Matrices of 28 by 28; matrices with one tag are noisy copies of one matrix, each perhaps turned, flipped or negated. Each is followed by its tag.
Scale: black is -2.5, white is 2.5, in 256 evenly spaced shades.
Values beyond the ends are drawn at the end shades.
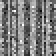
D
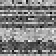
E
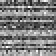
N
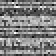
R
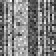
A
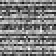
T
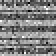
D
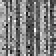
N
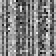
R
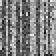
N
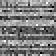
N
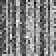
N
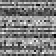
R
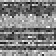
E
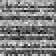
N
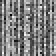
T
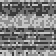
E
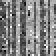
N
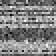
E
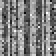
D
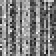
N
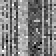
A
